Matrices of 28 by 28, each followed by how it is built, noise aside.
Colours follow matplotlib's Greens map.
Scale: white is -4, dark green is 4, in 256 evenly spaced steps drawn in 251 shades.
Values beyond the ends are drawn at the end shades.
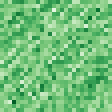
Hankel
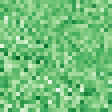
lower triangular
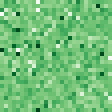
sparse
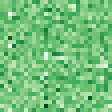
uneven columns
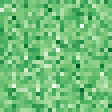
uneven columns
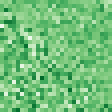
lower triangular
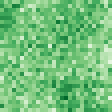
smooth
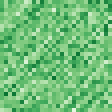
Hankel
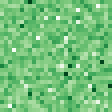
sparse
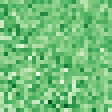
lower triangular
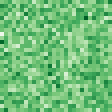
noise
